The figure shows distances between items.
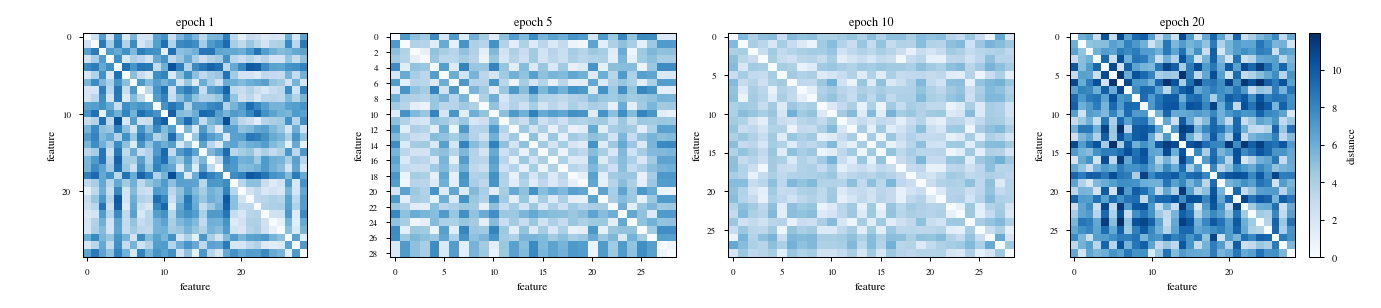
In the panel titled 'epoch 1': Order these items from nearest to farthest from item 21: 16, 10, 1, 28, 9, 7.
7, 1, 16, 28, 10, 9
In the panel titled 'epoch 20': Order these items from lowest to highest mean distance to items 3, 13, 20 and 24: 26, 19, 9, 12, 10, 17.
12, 17, 19, 10, 26, 9
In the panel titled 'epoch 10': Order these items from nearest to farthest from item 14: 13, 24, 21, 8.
24, 21, 8, 13
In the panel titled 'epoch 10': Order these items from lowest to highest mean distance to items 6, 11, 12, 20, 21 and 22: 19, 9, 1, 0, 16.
16, 9, 1, 19, 0
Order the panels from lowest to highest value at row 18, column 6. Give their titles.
epoch 5, epoch 10, epoch 1, epoch 20
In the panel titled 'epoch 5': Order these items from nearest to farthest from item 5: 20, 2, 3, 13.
20, 3, 2, 13
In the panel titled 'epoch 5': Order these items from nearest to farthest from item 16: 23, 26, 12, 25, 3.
12, 25, 3, 26, 23
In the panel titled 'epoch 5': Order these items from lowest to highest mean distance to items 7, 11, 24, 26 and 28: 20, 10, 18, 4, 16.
20, 10, 16, 18, 4
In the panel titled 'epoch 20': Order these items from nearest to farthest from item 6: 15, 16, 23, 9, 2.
9, 2, 15, 23, 16
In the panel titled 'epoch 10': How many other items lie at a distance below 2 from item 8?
3
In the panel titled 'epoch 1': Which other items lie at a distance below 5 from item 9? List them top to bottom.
4, 13, 18
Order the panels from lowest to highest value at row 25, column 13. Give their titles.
epoch 10, epoch 5, epoch 1, epoch 20
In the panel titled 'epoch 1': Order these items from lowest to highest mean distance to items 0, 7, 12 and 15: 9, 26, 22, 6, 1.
22, 1, 6, 26, 9
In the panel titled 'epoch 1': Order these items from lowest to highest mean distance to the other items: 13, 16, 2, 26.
26, 16, 13, 2
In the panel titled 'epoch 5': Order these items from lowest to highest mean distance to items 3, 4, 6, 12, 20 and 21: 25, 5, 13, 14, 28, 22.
25, 14, 22, 13, 5, 28
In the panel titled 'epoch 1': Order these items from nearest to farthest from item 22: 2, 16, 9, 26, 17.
16, 17, 26, 9, 2
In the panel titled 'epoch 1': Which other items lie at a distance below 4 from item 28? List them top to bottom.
6, 12, 14, 16, 17, 26
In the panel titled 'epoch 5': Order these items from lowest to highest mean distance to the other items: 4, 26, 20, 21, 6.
6, 21, 4, 20, 26
